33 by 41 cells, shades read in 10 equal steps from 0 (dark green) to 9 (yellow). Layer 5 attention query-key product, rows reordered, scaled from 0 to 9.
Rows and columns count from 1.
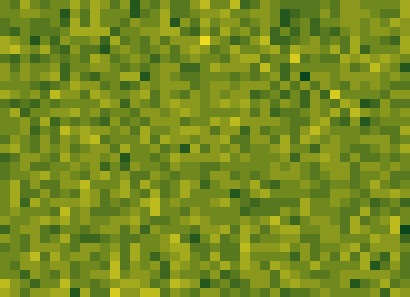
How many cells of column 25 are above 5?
7
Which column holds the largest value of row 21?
9
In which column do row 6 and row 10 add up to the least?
11
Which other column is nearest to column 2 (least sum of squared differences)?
34
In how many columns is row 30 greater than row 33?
16
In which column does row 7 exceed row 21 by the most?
30
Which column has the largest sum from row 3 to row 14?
36
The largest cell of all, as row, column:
5, 21
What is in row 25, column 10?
4
